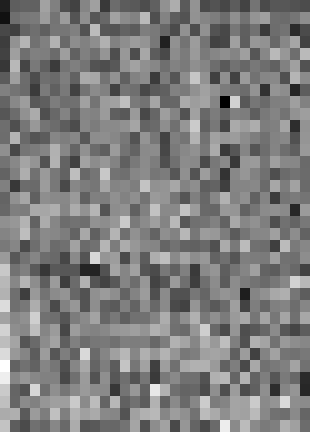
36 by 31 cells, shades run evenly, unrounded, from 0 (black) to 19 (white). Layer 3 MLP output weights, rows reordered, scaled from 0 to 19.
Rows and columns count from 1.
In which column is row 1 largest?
18
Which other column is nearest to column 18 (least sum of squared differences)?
5
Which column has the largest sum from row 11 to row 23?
12
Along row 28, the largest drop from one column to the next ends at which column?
22
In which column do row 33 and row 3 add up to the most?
16
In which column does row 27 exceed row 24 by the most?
20
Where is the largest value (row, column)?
31, 1
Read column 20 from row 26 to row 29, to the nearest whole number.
11 13 11 10
